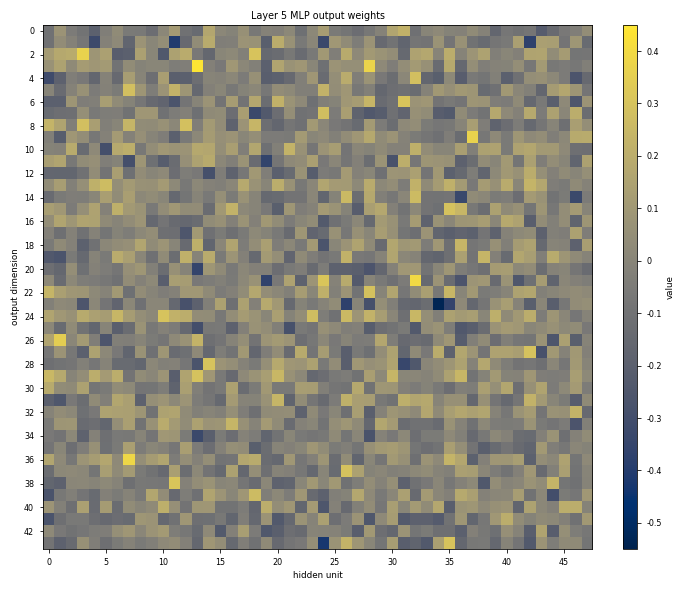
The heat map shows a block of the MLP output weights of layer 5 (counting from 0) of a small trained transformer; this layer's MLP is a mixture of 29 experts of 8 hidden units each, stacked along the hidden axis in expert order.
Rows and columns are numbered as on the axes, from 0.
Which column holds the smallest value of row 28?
31
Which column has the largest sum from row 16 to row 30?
30
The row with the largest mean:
24
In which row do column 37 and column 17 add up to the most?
9
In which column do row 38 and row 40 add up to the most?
11
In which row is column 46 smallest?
14
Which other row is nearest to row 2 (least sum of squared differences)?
22
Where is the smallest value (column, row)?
34, 23
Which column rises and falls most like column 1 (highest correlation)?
0
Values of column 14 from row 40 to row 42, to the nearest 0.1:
0.1 -0.1 0
